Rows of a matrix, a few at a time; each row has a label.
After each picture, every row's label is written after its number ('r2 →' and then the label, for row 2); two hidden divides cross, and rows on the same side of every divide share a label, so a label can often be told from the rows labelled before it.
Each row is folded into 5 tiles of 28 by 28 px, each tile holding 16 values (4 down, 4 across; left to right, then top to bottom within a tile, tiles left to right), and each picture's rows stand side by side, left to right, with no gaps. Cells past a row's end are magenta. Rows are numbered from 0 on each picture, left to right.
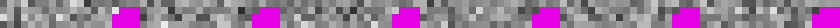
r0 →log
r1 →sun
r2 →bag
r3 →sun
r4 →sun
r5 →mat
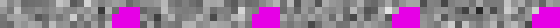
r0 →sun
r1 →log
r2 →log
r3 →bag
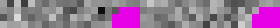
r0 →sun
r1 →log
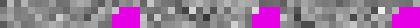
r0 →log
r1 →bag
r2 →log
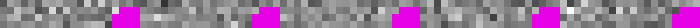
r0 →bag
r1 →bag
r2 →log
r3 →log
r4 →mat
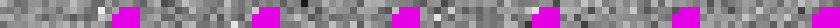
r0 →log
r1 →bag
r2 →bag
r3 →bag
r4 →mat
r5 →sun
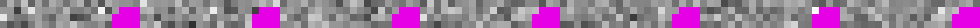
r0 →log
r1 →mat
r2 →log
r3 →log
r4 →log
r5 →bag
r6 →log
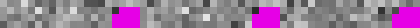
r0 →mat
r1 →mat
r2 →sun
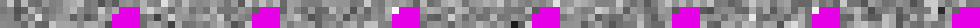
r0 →log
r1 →mat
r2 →bag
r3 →mat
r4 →mat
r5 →bag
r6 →sun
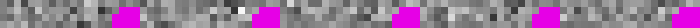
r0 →sun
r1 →log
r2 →log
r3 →log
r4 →log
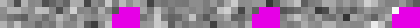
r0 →mat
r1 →sun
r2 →bag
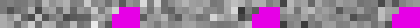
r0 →bag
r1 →sun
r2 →log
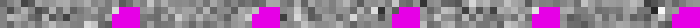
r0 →bag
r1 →log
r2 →sun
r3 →bag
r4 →log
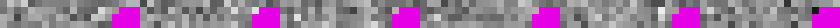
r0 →log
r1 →bag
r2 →bag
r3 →bag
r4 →log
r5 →mat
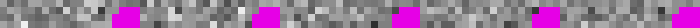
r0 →sun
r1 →log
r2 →mat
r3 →mat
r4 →sun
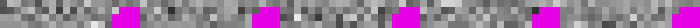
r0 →bag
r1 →sun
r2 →sun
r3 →mat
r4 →sun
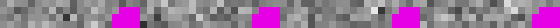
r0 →bag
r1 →log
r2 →sun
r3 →sun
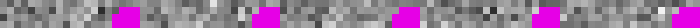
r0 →sun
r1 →log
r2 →bag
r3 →bag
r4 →log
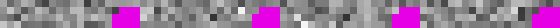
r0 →mat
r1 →log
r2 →bag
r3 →sun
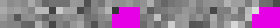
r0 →mat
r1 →bag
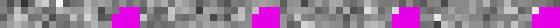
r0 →sun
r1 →log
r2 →bag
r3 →bag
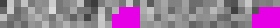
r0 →log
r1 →mat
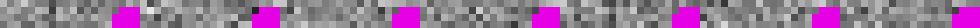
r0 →mat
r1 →mat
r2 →sun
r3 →mat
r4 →mat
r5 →sun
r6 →mat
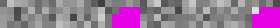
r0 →log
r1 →bag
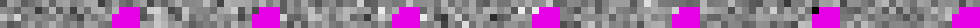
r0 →bag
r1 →sun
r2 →log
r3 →log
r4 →bag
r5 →mat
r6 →bag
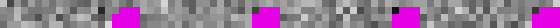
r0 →sun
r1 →mat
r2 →mat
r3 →mat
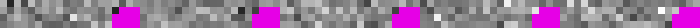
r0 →sun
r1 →sun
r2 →mat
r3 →bag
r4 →log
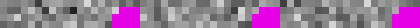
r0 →bag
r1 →log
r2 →bag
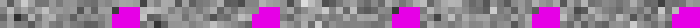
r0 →mat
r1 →log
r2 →mat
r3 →mat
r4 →log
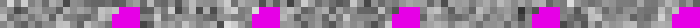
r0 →log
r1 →bag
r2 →mat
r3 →sun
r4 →log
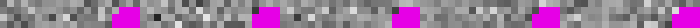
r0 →log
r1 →mat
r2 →mat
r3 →mat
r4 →bag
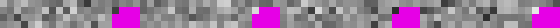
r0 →mat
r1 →bag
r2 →mat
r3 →bag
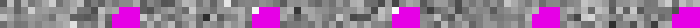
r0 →log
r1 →bag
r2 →log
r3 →bag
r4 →mat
